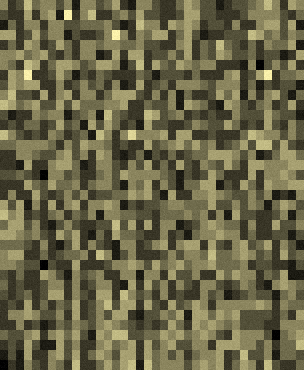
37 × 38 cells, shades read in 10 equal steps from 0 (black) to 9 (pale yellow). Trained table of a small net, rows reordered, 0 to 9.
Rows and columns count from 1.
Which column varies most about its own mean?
16
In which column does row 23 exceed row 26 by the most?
15
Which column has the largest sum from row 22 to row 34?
10
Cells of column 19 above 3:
21
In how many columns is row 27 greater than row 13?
19
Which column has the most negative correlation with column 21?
11
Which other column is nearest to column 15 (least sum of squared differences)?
5
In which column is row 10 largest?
2
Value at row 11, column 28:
1
